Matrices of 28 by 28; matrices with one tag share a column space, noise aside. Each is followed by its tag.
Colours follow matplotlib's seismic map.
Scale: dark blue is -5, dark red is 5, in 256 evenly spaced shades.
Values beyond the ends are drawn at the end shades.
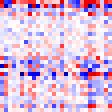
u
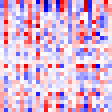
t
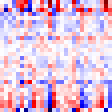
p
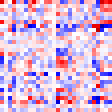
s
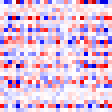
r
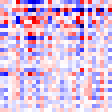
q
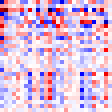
q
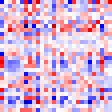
s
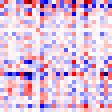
u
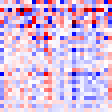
q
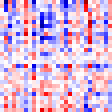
t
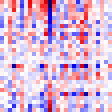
t
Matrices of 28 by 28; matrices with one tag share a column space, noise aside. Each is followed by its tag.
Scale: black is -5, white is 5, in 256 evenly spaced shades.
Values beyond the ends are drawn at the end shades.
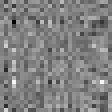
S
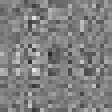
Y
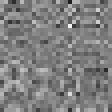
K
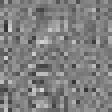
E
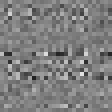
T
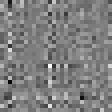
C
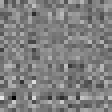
C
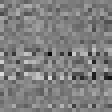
T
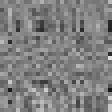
E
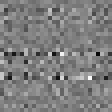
T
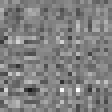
E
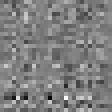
C
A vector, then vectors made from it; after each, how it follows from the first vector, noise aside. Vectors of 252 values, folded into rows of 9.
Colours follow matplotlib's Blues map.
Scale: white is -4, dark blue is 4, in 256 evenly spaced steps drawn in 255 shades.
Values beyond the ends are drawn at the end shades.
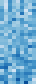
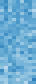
negated, shrunk.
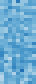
wrapped around, shrunk.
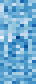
wrapped around, negated.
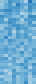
reversed, shrunk.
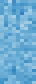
wrapped around, shrunk.
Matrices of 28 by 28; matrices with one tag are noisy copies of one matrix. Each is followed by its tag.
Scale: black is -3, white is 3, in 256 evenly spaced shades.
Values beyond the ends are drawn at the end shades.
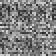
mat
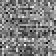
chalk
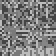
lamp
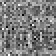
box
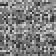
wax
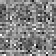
mat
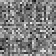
mat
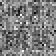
box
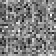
mat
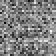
chalk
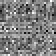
mat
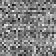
chalk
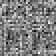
box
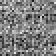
wax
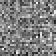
chalk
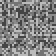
lamp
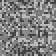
chalk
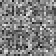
box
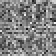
mat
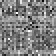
box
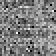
chalk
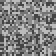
wax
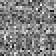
wax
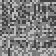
lamp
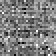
chalk
